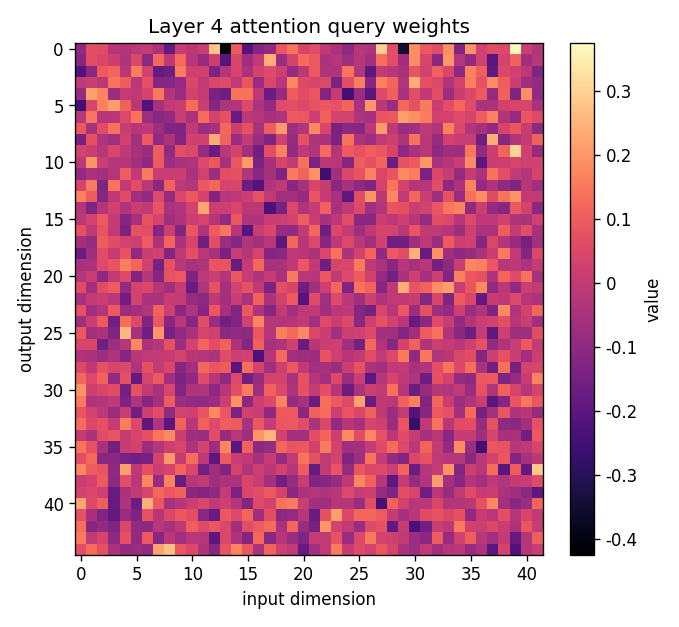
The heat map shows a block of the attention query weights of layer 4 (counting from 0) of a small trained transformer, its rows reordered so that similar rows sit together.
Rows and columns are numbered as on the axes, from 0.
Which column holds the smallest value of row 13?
24
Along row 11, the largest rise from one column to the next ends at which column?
19
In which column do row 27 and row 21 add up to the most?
29
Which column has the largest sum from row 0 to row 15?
30
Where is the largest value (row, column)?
0, 39
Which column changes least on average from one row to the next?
10
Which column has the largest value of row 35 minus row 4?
13
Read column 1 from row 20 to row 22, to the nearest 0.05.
0 -0.05 0
